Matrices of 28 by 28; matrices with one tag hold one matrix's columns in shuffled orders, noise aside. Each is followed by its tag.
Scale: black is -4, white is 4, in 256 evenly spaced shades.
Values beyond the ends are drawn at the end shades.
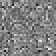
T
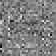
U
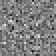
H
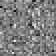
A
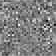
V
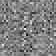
U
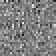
A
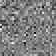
V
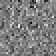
A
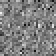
A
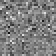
V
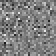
V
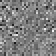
V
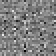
U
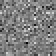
V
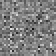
U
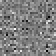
U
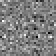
H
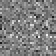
H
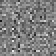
U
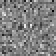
A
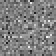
H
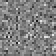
H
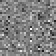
U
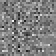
U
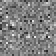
H
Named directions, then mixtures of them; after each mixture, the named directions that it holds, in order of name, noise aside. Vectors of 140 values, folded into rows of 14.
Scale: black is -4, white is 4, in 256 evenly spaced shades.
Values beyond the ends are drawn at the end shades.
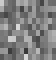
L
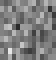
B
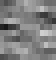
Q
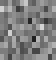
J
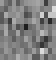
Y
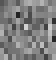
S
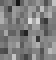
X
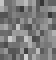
L.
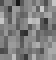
X.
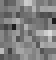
L, Q, S.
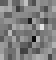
J.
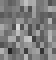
L, S.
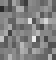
J.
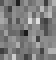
X.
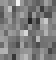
X.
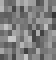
B, L.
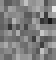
J, Q, Y.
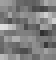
Q.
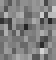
Y.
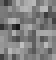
B, Q.
